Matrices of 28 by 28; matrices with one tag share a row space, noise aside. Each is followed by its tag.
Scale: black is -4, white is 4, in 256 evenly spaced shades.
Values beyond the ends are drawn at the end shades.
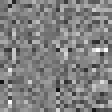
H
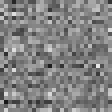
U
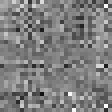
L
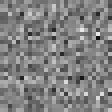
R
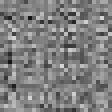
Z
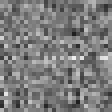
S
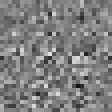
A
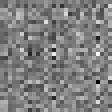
R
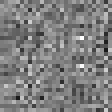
L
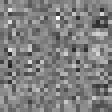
H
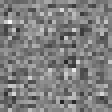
Z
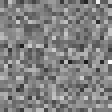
R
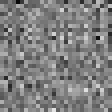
R
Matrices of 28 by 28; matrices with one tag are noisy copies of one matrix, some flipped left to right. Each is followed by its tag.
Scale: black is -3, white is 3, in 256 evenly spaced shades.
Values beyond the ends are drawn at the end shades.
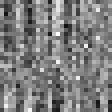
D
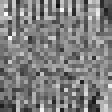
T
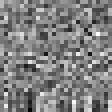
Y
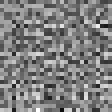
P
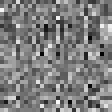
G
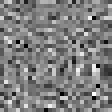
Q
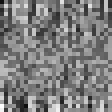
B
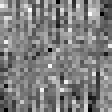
T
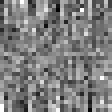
B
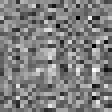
Q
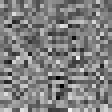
P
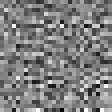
P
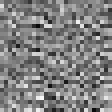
P
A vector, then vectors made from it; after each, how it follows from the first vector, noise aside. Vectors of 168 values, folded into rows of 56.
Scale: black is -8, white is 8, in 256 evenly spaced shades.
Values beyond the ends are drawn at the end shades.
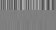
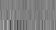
reversed, negated, partly zeroed.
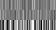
reversed, scaled up.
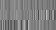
wrapped around, negated.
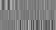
wrapped around, negated.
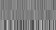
reversed, negated.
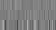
reversed, negated, partly zeroed.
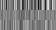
negated, scaled up.
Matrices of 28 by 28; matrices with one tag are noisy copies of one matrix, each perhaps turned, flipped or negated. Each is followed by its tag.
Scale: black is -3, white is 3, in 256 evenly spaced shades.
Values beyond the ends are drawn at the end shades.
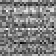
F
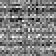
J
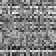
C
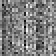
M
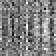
F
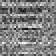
F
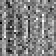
F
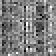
M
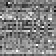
M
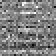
F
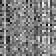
C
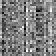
M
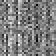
J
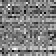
C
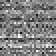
J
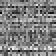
C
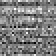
F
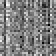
C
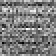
F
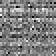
J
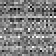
J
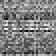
M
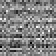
J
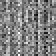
J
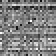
C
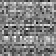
M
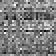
M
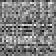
M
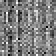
J
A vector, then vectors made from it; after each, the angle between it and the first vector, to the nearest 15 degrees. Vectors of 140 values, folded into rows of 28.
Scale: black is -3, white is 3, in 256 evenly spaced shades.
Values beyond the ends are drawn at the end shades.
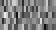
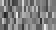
165 degrees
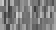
105 degrees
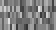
75 degrees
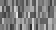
105 degrees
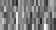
135 degrees
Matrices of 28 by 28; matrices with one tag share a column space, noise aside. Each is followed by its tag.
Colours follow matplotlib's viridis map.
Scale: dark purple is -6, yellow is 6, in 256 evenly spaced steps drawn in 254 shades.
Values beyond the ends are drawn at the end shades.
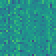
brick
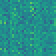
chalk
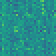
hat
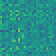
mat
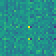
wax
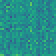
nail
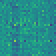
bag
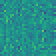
mat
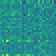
brick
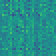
hat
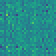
mat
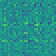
bag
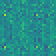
mat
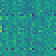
hat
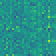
nail
